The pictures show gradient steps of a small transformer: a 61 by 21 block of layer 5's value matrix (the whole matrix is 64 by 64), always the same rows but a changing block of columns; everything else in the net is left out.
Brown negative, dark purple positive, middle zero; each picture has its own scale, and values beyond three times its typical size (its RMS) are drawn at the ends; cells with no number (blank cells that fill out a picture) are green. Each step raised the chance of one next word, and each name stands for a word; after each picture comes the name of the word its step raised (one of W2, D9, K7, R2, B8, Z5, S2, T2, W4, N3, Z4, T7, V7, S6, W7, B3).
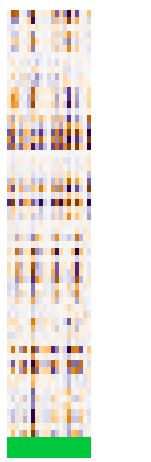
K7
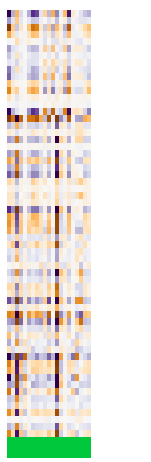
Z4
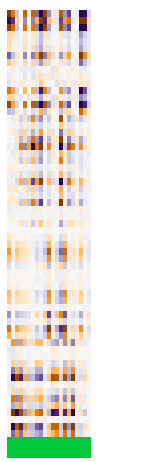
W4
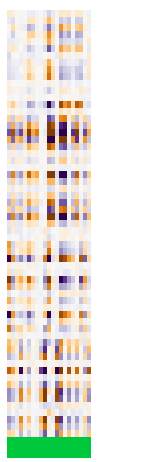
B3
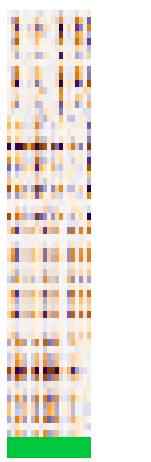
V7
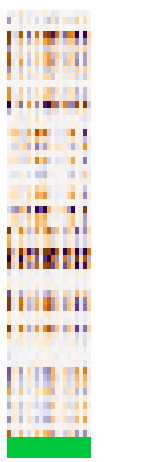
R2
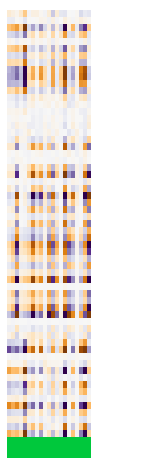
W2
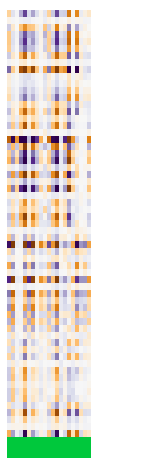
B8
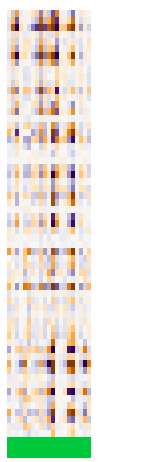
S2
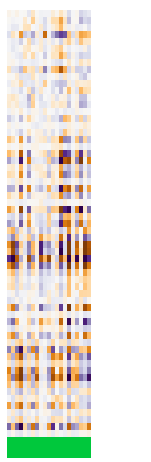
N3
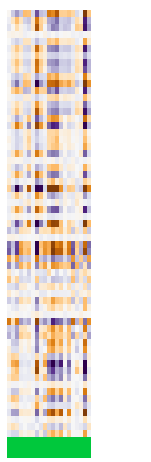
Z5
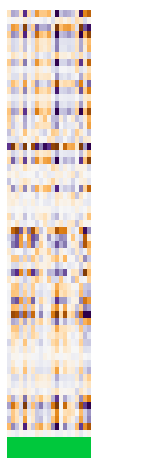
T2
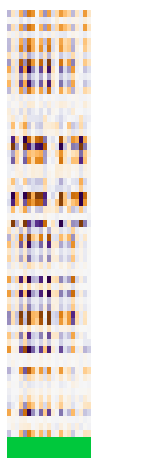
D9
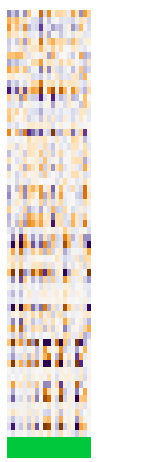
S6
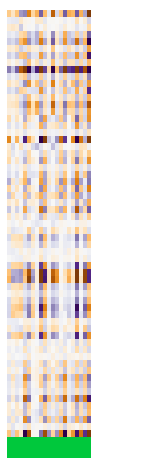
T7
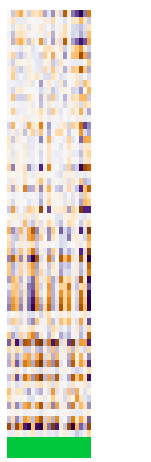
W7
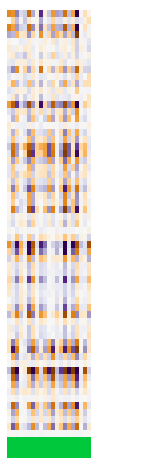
N3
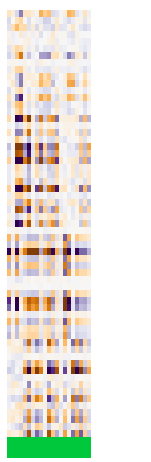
Z5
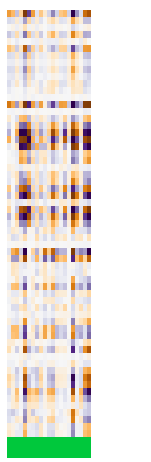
B3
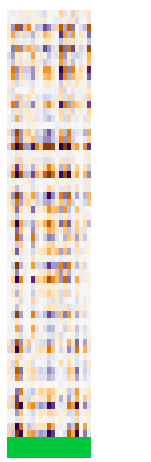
W2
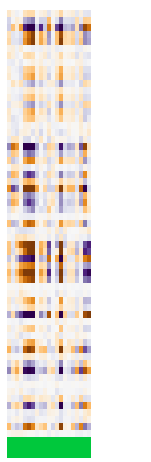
N3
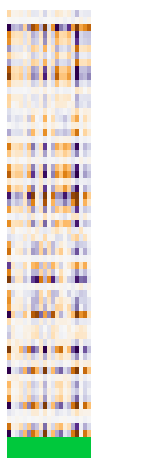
W2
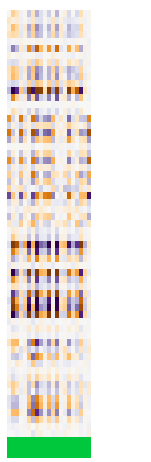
S6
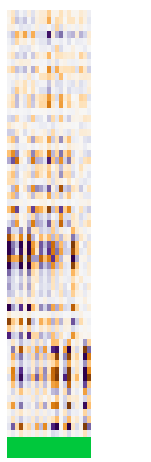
N3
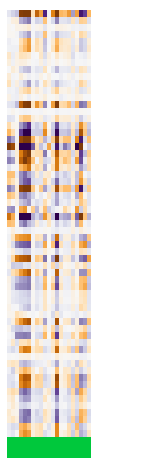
B3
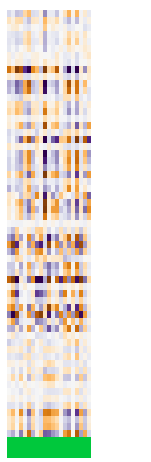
B8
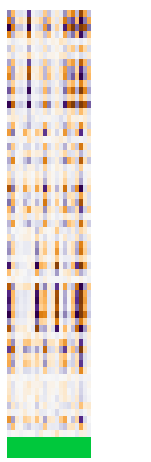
V7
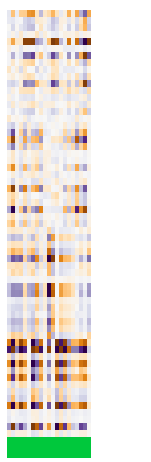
W7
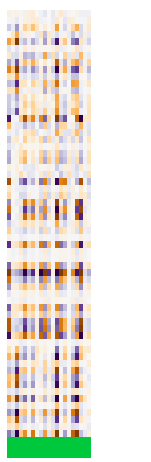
T7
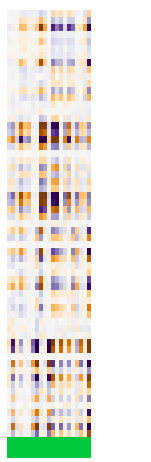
S2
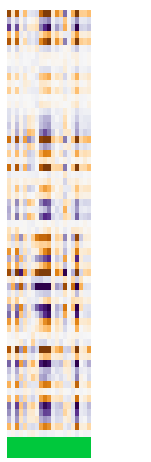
W7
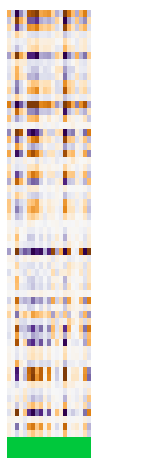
W4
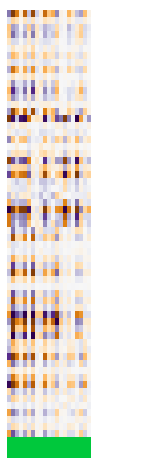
Z4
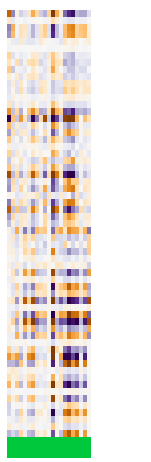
Z4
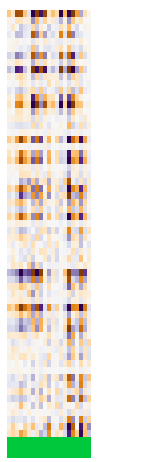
T7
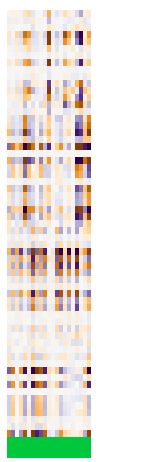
R2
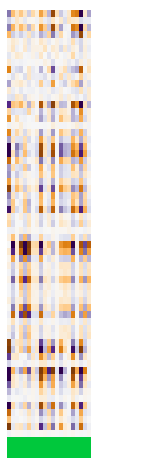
N3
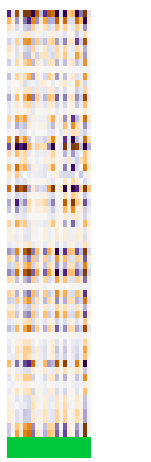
K7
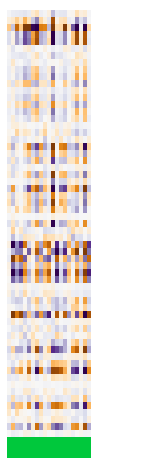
N3
